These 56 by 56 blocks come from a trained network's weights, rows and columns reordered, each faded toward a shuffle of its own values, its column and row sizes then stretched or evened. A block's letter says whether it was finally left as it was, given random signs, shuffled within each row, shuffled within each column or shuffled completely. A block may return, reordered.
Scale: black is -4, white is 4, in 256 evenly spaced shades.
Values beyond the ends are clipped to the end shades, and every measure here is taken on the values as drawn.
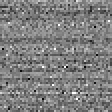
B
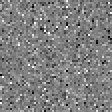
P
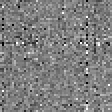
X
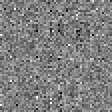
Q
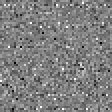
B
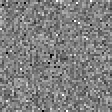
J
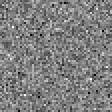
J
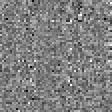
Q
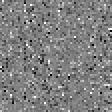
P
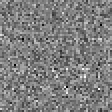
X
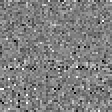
B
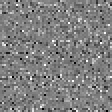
B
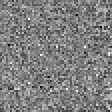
X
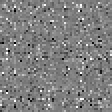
Q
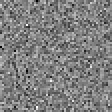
P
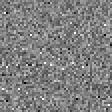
B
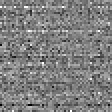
Q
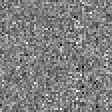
P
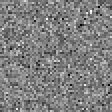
J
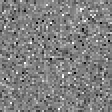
J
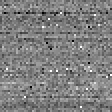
B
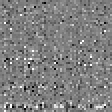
Q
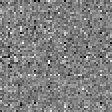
X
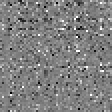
Q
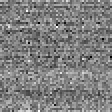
Q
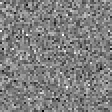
J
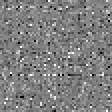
Q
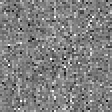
P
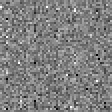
Q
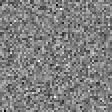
J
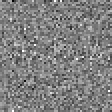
X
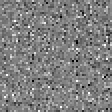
P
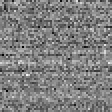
B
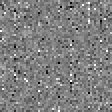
P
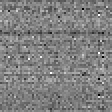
Q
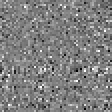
Q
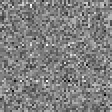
X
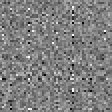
Q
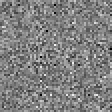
X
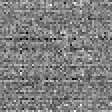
Q
